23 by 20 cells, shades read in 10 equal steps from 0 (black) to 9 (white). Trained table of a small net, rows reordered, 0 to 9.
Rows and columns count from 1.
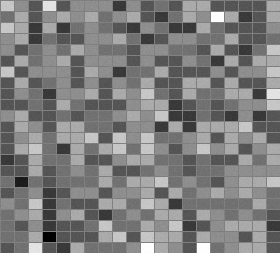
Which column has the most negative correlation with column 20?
13
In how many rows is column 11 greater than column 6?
15
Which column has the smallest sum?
4
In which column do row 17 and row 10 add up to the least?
2
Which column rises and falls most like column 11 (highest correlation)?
3
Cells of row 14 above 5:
9
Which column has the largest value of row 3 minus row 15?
1
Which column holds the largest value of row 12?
18
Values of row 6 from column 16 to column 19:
2 6 3 6
